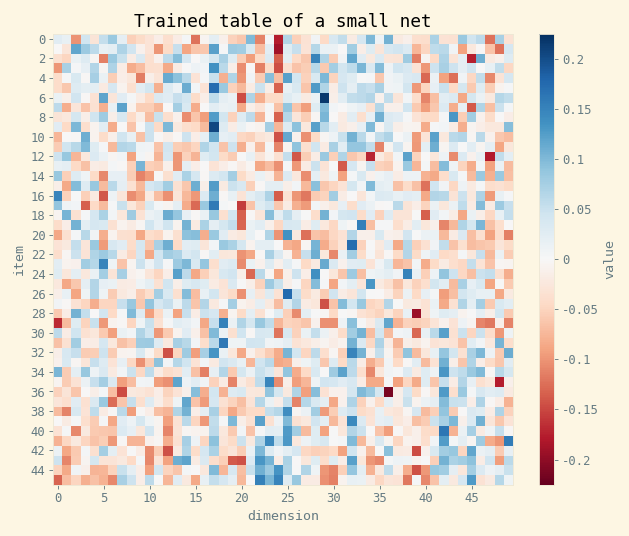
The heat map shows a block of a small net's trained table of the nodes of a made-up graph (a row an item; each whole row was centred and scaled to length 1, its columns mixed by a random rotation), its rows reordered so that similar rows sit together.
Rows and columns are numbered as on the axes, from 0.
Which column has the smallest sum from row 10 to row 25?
47
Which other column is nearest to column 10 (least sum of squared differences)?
31
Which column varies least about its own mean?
37
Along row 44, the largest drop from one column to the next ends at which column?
18
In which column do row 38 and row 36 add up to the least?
36
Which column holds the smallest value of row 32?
12
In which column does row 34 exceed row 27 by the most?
42
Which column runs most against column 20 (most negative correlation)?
16
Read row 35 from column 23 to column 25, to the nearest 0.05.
0.15 -0.1 0
